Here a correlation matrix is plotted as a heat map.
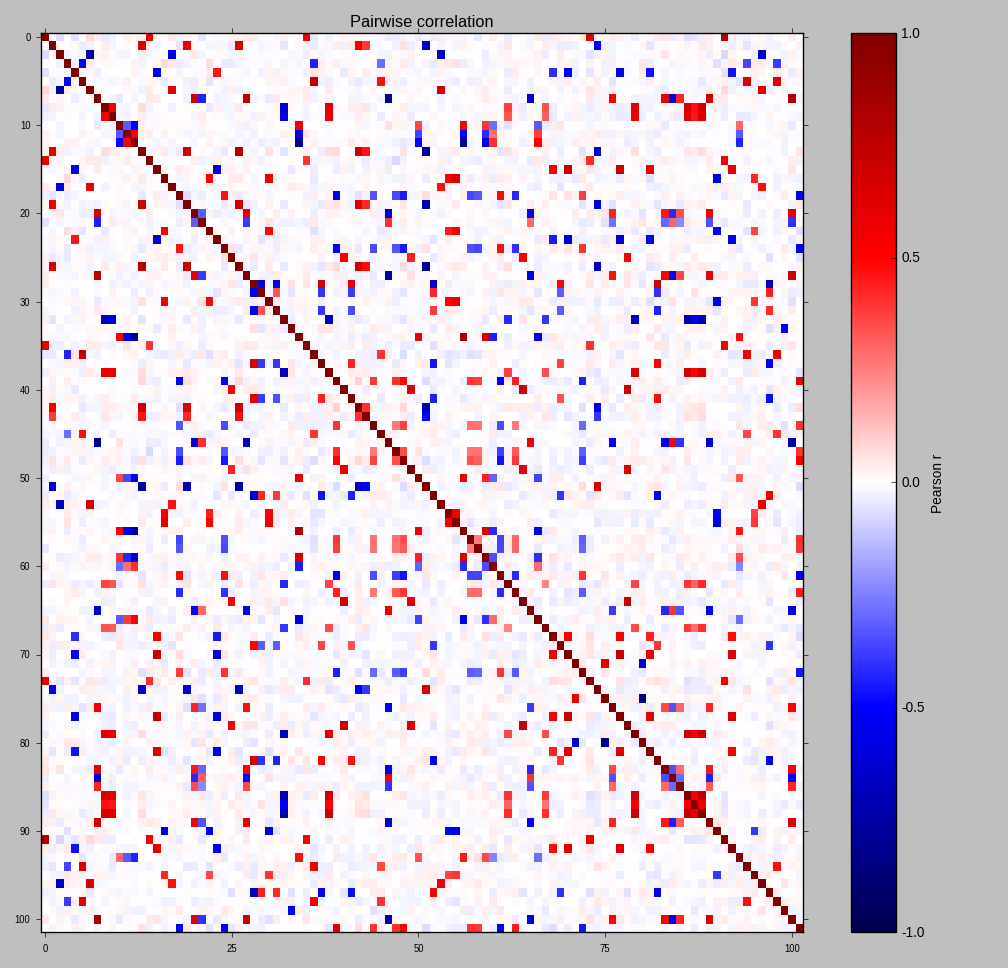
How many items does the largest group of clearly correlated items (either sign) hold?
12
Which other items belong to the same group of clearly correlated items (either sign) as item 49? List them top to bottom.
25, 40, 64, 78
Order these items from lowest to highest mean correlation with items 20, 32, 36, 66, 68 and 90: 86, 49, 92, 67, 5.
86, 67, 49, 92, 5
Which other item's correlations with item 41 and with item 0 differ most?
91
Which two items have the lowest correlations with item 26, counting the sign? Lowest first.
51, 74
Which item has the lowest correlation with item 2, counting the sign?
6
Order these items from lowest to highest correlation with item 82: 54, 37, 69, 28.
54, 69, 37, 28
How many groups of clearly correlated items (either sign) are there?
14
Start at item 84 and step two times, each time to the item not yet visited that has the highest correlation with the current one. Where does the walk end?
65
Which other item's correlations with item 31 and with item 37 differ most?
28
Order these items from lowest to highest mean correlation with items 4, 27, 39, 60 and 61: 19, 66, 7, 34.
34, 19, 66, 7
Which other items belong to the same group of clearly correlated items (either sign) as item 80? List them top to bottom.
71, 75
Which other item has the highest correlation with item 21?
46
